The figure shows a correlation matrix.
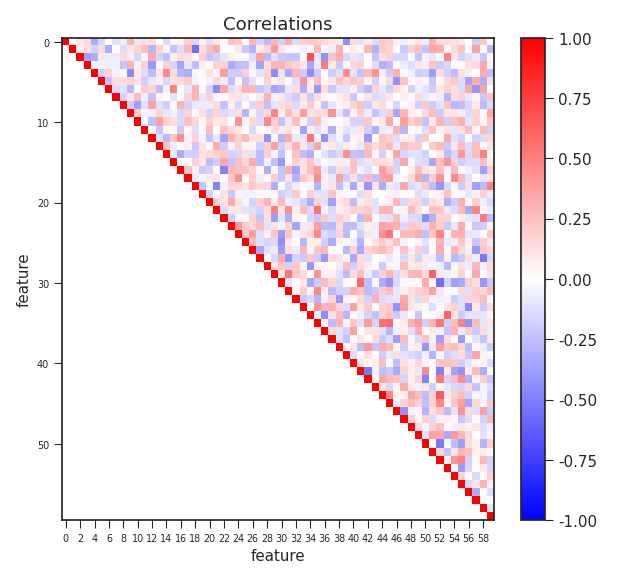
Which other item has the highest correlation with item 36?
3
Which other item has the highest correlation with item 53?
34
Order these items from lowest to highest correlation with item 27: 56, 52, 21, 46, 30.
52, 21, 46, 56, 30
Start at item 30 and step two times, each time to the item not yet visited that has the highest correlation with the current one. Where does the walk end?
50
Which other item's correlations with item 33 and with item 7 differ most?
40
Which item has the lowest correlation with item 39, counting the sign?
0
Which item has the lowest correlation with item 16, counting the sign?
22
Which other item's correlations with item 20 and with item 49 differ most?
54
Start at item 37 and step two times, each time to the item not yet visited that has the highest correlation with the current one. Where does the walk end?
29
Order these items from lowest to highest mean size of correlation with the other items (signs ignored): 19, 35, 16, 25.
19, 25, 16, 35
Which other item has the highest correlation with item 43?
4
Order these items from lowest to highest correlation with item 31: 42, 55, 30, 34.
42, 30, 34, 55
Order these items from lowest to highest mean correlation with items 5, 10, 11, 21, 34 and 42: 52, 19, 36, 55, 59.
36, 59, 19, 55, 52
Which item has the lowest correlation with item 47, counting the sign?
46
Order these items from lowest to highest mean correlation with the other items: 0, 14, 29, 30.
30, 14, 0, 29
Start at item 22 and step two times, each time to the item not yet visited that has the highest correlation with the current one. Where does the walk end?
14
